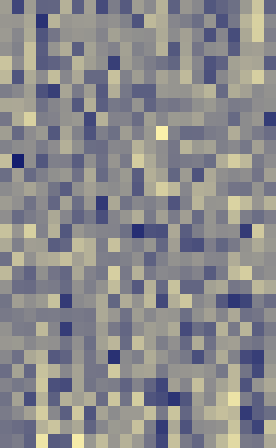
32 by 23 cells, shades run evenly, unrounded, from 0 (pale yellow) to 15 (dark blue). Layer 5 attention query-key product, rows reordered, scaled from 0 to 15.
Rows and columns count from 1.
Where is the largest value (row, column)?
12, 2
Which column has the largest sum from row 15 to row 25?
6
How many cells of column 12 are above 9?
7
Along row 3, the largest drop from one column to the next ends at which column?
21
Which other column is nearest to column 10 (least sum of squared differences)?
23
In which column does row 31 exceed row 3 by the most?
22
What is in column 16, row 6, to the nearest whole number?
4
